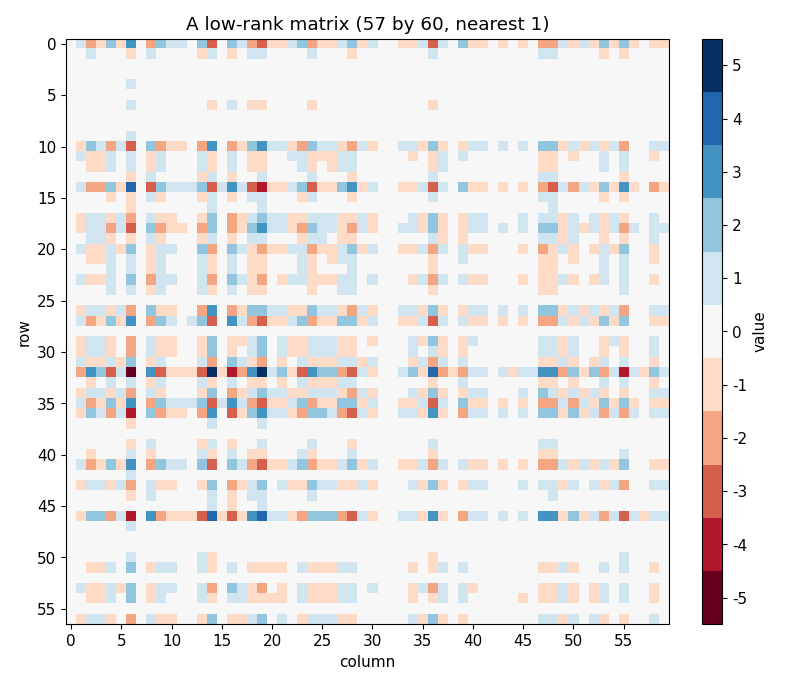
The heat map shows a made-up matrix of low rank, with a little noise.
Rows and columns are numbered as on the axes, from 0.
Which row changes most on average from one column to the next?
32
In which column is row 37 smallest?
6
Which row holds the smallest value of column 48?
14
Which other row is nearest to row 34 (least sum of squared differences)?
17
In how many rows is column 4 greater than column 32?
17
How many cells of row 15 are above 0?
8
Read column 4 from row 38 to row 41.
0 0 0 2
